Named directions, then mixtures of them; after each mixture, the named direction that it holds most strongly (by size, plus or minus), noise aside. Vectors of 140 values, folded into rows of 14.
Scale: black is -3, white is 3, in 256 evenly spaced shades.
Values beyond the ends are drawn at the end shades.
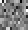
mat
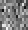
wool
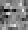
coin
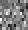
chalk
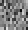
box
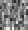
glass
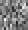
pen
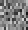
box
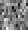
pen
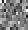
mat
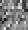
pen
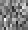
pen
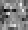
coin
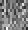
wool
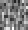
glass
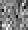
wool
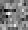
coin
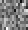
wool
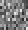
box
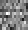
chalk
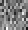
box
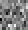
chalk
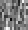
glass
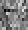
coin
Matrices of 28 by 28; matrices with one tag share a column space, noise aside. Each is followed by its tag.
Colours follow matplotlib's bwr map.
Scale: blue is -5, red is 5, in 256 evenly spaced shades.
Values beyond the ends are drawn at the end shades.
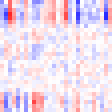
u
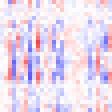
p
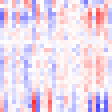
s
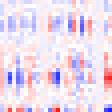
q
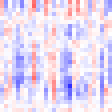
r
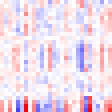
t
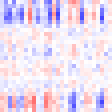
u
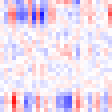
u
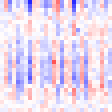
r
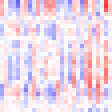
r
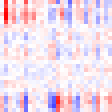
u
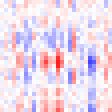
p
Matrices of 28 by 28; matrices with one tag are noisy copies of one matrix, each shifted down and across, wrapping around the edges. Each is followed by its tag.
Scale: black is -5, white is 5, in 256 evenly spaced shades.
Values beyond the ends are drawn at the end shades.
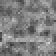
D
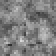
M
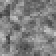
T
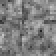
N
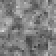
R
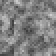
T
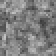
R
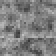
D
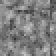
N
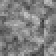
T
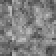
R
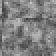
N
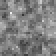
R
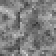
T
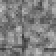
N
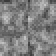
N
